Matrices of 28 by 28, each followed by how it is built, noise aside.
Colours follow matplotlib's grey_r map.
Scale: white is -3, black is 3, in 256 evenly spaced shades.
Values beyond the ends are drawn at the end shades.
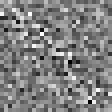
banded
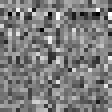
low rank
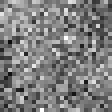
smooth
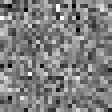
low rank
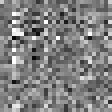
low rank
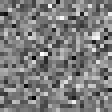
repeating rows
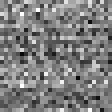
blocks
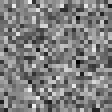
repeating rows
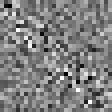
banded
